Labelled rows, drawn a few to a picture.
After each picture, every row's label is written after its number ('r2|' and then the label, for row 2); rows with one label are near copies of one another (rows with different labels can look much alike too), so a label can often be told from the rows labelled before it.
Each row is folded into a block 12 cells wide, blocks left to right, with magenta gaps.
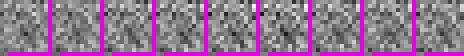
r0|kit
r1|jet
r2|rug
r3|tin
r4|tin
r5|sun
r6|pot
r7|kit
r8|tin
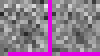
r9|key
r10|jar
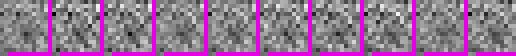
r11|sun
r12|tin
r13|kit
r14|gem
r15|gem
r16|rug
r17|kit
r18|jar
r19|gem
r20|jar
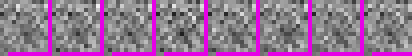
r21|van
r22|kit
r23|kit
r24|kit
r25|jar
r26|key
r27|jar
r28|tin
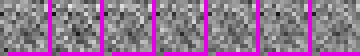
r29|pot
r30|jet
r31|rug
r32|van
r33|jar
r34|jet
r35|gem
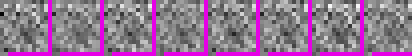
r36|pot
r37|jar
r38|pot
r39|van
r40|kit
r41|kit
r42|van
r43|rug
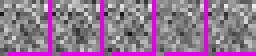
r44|jet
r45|rug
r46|gem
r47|kit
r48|van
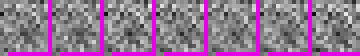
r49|pot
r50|key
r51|gem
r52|tin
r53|tin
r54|jar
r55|jar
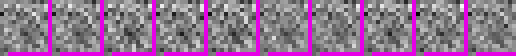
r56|jar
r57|jar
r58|key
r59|tin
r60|pot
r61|key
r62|tin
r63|rug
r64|pot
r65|jar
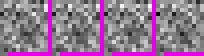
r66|kit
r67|jet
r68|rug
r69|jar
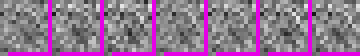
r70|jar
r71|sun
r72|rug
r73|jet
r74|rug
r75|gem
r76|van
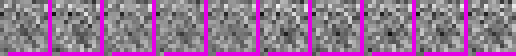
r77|tin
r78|jar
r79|tin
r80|jar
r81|van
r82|pot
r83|jet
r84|kit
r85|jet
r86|kit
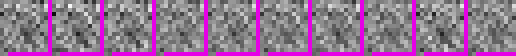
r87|pot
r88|jar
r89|tin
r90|kit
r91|gem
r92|pot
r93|rug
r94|jet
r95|key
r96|gem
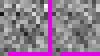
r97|jet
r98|kit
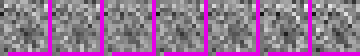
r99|key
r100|key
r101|jet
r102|jet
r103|key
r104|sun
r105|jar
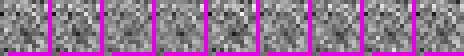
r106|pot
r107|jet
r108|kit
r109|gem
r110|kit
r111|rug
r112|van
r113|jar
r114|pot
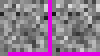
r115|tin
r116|kit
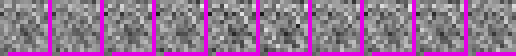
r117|jet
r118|pot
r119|jet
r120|gem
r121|jet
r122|van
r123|key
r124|sun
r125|van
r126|tin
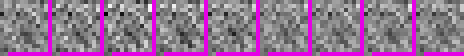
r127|jar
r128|tin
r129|tin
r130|van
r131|sun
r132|van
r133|gem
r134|rug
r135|rug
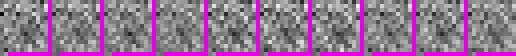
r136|pot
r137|rug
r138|kit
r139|sun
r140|pot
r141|rug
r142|key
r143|kit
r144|kit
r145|jet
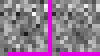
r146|kit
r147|rug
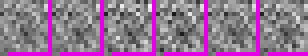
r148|sun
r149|key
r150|kit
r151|kit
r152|van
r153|key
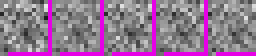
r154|rug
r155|key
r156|key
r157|kit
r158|pot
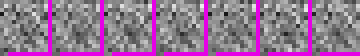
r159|jet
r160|van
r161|pot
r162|van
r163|tin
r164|tin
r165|van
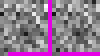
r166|jet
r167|pot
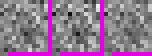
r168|key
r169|sun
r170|pot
